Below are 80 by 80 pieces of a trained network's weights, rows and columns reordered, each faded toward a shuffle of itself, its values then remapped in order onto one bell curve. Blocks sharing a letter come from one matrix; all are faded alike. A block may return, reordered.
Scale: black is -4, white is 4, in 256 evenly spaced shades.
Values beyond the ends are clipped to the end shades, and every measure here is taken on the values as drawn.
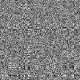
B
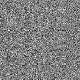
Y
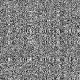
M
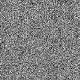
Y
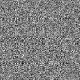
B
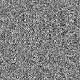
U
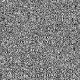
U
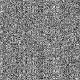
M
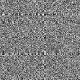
B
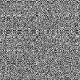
B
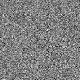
Y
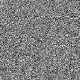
U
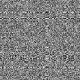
B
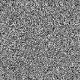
Y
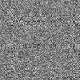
B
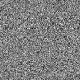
Y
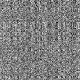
M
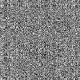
M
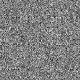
U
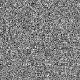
Y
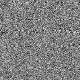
U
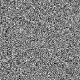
Y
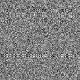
B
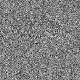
U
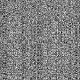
M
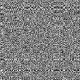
B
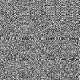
B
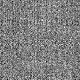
M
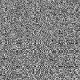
B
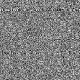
Y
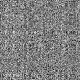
M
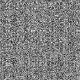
M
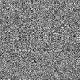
Y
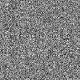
U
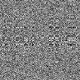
B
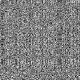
M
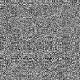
B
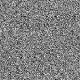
Y
